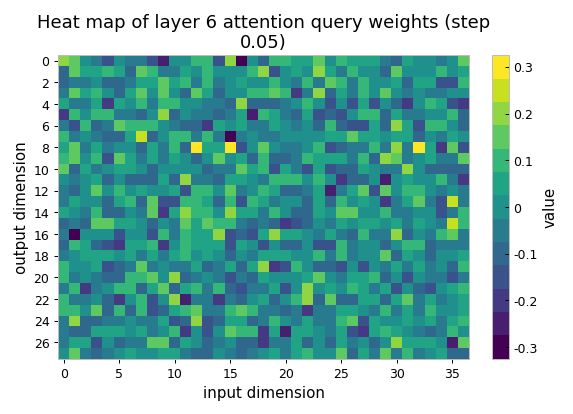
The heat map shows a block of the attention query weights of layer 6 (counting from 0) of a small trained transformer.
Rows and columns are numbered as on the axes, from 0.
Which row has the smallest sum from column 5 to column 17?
22
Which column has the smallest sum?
4
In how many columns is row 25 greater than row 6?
17
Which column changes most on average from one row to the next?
29
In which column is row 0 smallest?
16
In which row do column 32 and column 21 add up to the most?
8
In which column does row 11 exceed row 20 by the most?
11
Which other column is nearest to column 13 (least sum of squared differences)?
27
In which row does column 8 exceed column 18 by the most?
26
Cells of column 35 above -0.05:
17
